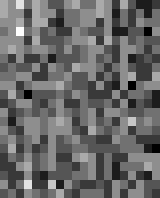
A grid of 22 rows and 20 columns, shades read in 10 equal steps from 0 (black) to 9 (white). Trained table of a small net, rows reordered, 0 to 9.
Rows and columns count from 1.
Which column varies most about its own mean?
3
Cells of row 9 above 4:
7
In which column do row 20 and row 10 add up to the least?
15
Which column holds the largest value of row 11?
2
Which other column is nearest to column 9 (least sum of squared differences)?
1
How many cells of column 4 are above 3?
16
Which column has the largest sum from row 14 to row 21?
4
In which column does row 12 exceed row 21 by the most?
8
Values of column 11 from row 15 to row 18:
2 3 4 6
